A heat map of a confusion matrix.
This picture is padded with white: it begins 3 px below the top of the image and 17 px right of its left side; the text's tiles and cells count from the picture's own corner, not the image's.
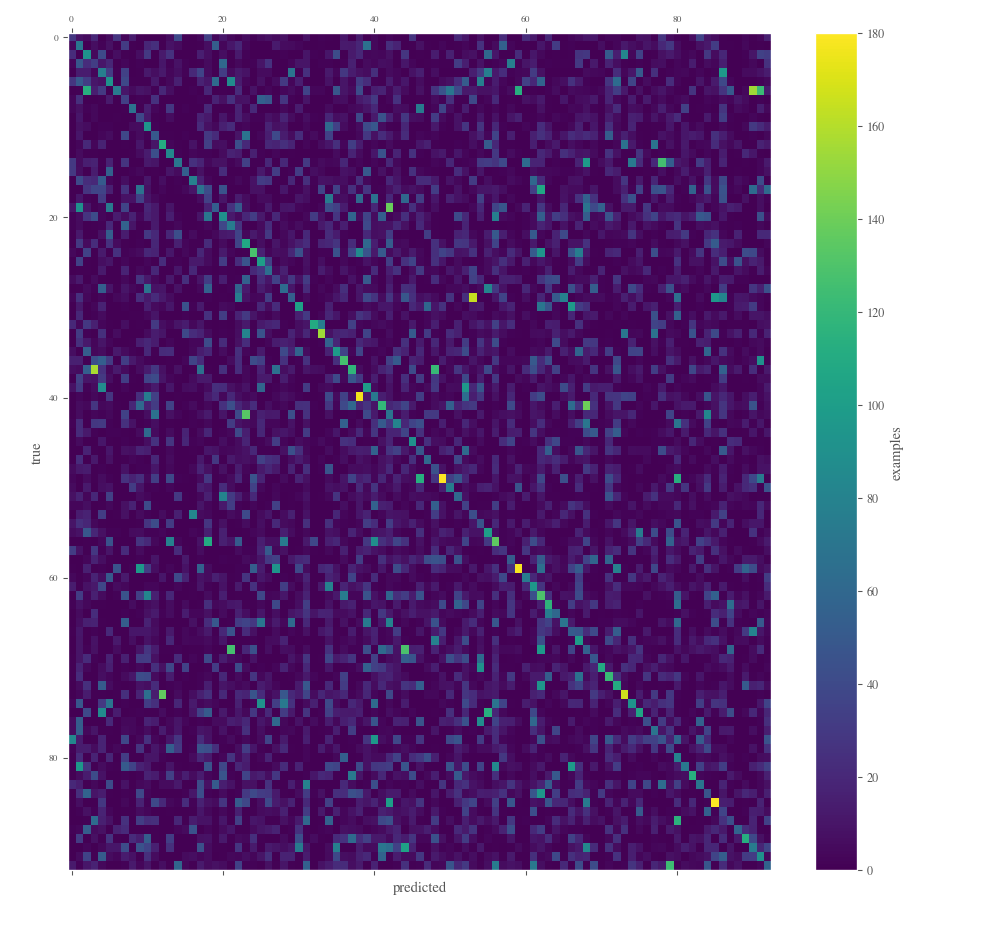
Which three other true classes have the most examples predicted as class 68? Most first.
41, 14, 90
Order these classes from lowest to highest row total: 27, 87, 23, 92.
27, 23, 87, 92
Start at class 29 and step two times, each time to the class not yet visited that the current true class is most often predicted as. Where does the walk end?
16
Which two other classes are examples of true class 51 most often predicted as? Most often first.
20, 71
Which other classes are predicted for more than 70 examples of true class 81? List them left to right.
1, 56, 66
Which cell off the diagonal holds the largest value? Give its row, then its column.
40, 38
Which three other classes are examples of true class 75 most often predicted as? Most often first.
55, 4, 18
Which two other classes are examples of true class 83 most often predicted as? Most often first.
31, 78
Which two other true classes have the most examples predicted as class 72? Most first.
59, 5
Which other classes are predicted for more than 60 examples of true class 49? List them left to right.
46, 80, 91
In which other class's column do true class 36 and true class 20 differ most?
18
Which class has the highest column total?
62
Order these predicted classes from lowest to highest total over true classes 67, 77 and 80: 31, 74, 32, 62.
32, 31, 74, 62
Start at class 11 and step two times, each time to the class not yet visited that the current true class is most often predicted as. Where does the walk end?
39
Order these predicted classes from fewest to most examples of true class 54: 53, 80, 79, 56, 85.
79, 53, 56, 85, 80
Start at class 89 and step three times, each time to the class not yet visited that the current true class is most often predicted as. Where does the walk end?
58
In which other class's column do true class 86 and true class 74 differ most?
25
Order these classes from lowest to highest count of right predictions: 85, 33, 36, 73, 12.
12, 36, 33, 73, 85
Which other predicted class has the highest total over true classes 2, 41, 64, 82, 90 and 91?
68
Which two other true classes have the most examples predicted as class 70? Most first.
19, 84
